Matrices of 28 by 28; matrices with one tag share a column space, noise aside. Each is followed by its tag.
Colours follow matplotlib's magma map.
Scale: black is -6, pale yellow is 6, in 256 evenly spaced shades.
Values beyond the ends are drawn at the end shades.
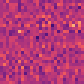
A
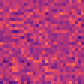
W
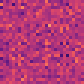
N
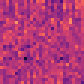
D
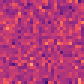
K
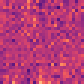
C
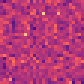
K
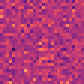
N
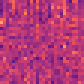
D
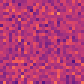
W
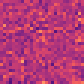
W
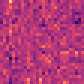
D
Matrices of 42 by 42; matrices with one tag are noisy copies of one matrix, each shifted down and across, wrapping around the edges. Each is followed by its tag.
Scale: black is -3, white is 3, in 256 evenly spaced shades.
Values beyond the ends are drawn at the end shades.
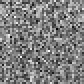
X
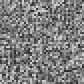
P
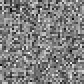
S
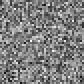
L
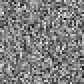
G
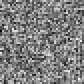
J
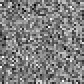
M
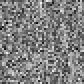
X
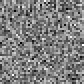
G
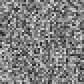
S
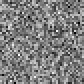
M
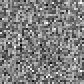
J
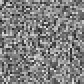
J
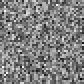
P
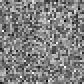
J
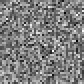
P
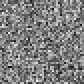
P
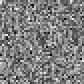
P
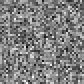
S
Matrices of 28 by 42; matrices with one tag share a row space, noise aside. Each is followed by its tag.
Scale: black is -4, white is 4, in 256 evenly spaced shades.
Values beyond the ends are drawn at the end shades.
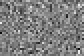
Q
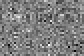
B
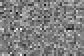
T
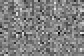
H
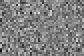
Q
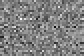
H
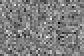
B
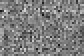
H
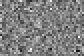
Q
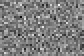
H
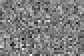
T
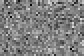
B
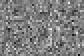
B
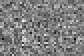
T
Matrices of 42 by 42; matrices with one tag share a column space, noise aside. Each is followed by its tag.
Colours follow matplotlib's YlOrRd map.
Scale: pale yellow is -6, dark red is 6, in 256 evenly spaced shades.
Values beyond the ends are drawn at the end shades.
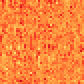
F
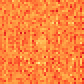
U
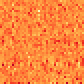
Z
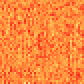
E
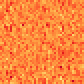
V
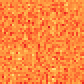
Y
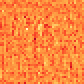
E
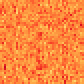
V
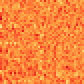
V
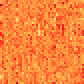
E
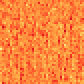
E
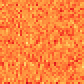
Z
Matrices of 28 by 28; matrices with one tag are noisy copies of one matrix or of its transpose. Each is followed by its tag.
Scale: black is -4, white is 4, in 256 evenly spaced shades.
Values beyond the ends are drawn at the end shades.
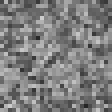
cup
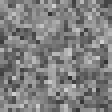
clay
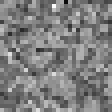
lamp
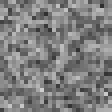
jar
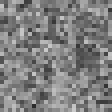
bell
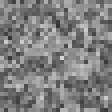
cup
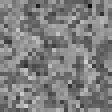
clay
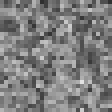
bell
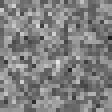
jar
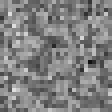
clay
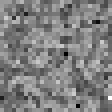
lamp
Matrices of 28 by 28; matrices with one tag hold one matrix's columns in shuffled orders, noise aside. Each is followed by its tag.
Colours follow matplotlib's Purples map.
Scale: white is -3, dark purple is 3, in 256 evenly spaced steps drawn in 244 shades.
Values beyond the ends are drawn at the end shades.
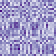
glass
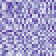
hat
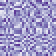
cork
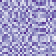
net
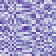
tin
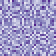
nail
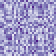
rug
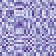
cork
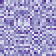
nail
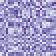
cork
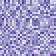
nail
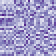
nail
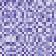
net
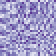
hat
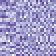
net
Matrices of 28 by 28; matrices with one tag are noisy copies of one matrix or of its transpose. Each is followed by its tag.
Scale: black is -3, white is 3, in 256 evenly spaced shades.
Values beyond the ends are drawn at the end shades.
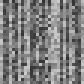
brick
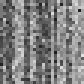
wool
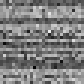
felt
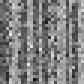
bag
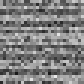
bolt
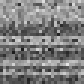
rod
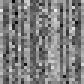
brick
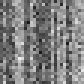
wool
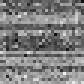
wool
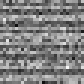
bolt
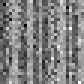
bag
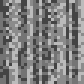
bag
